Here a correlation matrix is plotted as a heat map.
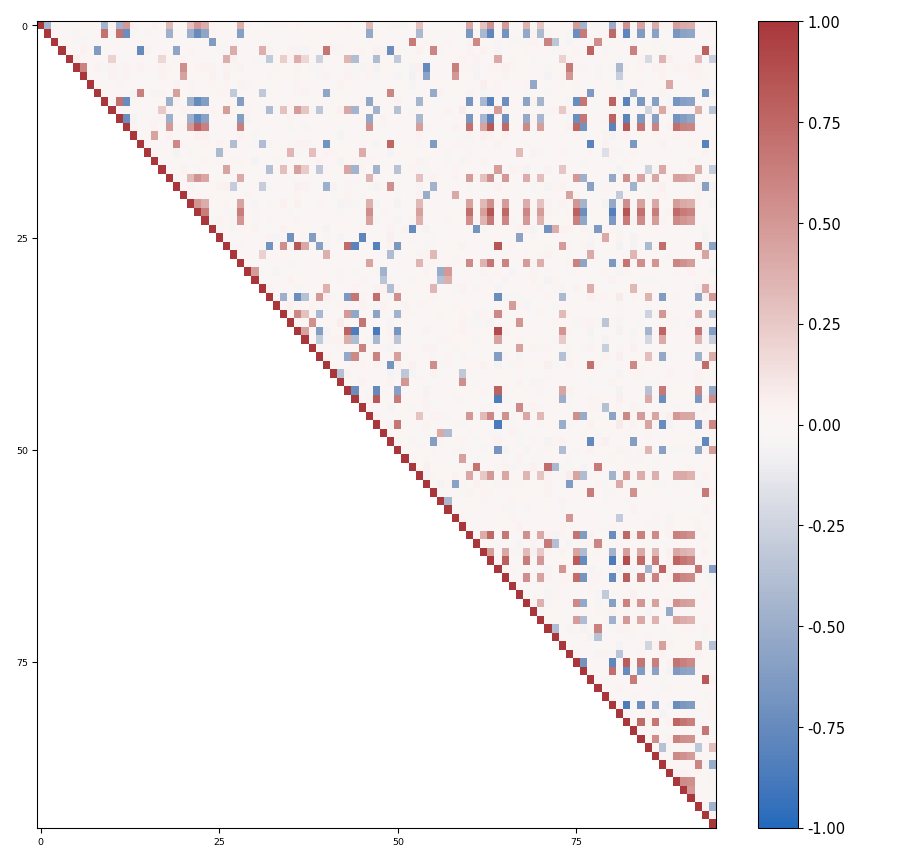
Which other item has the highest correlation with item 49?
14
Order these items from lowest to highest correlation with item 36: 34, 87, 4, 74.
74, 4, 34, 87
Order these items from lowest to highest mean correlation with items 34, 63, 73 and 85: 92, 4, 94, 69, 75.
94, 69, 4, 92, 75
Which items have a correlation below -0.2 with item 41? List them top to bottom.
42, 51, 59
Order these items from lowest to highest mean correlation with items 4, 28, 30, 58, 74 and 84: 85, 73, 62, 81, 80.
80, 81, 85, 73, 62
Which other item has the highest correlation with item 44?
47
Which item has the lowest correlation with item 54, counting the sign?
5
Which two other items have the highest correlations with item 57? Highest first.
29, 30
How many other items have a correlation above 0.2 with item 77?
7
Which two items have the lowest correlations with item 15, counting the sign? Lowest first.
25, 79
